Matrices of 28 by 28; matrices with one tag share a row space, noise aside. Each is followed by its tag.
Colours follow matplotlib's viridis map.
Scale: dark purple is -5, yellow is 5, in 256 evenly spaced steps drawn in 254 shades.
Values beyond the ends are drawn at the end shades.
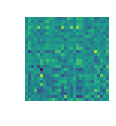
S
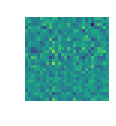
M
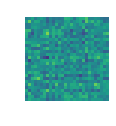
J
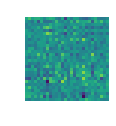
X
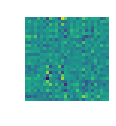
X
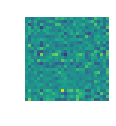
S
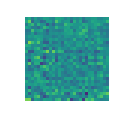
J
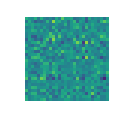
M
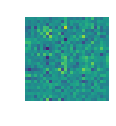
X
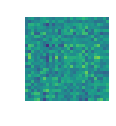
J
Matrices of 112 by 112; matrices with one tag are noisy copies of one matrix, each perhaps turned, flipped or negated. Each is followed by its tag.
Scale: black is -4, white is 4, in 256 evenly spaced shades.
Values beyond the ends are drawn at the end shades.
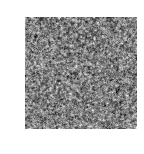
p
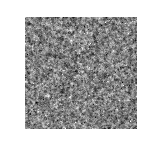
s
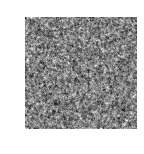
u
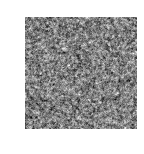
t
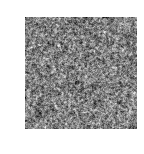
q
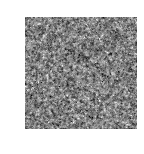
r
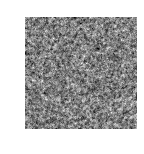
t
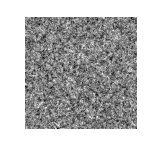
r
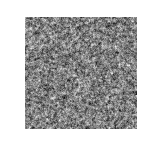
t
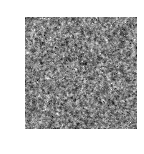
q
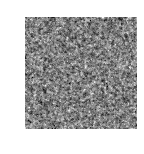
p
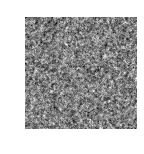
t
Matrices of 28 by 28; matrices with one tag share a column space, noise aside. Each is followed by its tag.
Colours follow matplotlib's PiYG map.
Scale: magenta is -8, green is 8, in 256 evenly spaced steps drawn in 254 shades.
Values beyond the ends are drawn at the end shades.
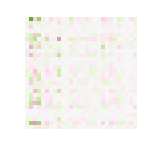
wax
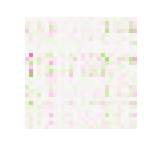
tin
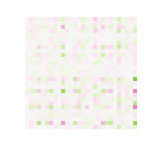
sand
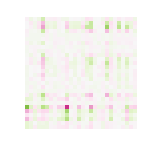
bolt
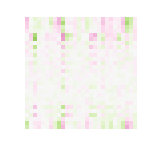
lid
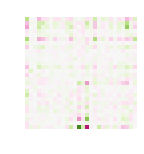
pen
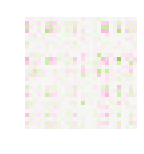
tin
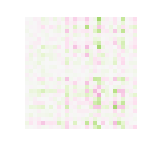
sand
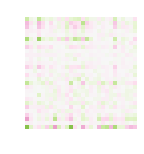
pen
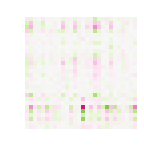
bolt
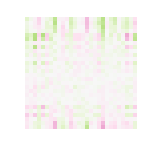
lid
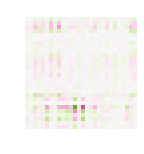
bolt
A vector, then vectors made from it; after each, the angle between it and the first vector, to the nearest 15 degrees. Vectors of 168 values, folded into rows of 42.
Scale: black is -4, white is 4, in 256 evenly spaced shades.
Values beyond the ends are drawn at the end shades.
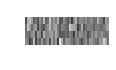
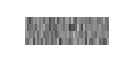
150 degrees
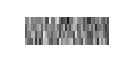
60 degrees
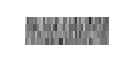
120 degrees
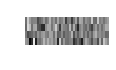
45 degrees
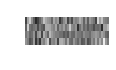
45 degrees
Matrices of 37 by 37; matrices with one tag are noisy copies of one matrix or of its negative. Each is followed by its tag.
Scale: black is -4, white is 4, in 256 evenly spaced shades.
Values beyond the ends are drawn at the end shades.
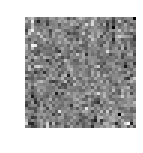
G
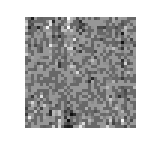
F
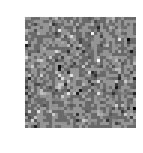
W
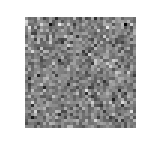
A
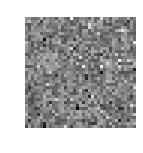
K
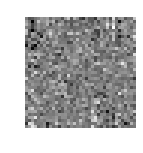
G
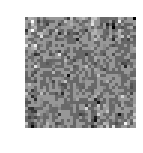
G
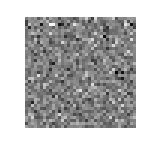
A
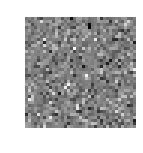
K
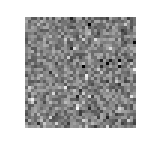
K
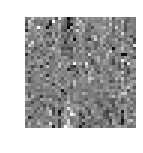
F
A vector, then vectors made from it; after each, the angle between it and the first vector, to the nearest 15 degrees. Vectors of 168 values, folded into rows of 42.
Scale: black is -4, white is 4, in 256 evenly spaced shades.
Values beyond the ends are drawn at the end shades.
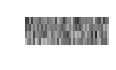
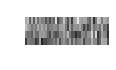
150 degrees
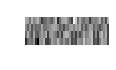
120 degrees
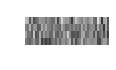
135 degrees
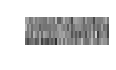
135 degrees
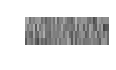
135 degrees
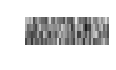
120 degrees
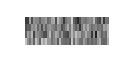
15 degrees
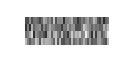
30 degrees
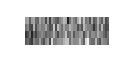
105 degrees
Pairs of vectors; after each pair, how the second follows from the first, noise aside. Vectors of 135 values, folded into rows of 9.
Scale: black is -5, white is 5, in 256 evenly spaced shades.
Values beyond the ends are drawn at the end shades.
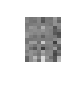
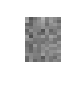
reversed, shrunk.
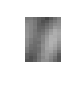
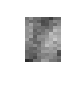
copied.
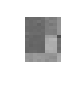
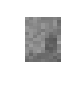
negated, shrunk.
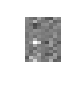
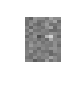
reversed, shrunk.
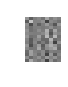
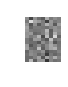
copied.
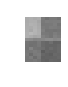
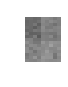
negated, shrunk.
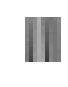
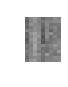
wrapped around, shrunk.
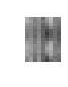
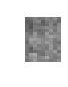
wrapped around, shrunk.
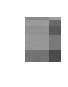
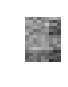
copied.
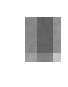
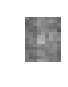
wrapped around, shrunk.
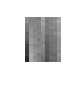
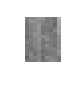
reversed, negated, shrunk.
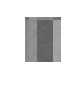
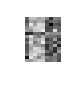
wrapped around, negated, scaled up.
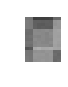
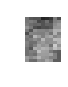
copied.
